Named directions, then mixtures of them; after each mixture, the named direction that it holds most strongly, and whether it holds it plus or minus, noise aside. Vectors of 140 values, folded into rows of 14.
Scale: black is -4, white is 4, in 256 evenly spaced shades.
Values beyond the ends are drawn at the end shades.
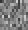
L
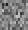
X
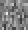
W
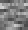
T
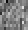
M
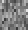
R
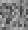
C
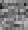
T, minus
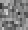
T, minus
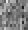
M, minus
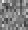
R, plus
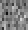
W, minus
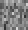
W, plus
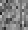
M, plus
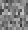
X, minus
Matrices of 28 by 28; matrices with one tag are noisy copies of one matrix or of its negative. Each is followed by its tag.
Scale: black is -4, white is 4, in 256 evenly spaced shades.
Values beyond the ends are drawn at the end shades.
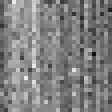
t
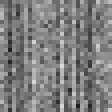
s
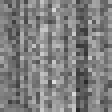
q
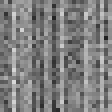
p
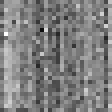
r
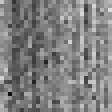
t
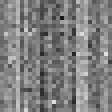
q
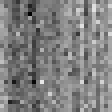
t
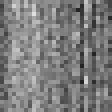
t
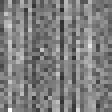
s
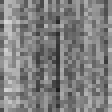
r
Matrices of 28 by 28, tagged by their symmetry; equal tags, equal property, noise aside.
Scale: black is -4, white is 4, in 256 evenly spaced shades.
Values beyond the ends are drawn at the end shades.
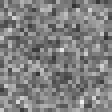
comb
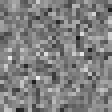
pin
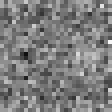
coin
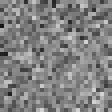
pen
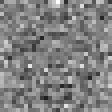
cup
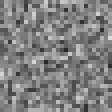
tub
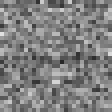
cup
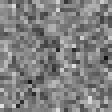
coin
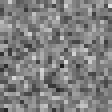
pin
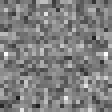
cup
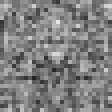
cup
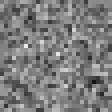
comb
